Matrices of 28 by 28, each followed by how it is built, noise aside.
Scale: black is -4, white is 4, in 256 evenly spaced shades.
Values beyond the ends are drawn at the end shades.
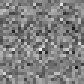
repeating columns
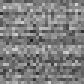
blocks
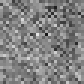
Toeplitz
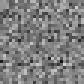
repeating columns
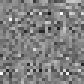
uneven rows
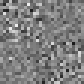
block diagonal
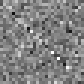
diagonal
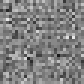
low rank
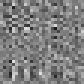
low rank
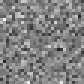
repeating columns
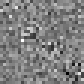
block diagonal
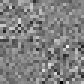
block diagonal
